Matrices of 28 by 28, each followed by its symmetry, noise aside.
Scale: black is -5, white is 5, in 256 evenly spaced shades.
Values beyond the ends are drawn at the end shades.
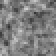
antisymmetric.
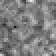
no symmetry.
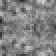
mirrored top to bottom.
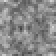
mirrored top to bottom.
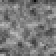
no symmetry.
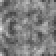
mirrored top to bottom.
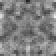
mirrored left to right.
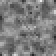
same after a half turn.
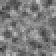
symmetric.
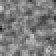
no symmetry.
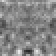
mirrored left to right.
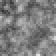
symmetric.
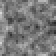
mirrored top to bottom.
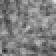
symmetric across the other diagonal.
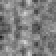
mirrored top to bottom.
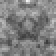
mirrored left to right.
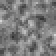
same after a half turn.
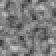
same after a half turn.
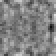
mirrored top to bottom.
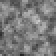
symmetric across the other diagonal.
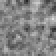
symmetric across the other diagonal.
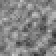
symmetric.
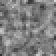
antisymmetric.
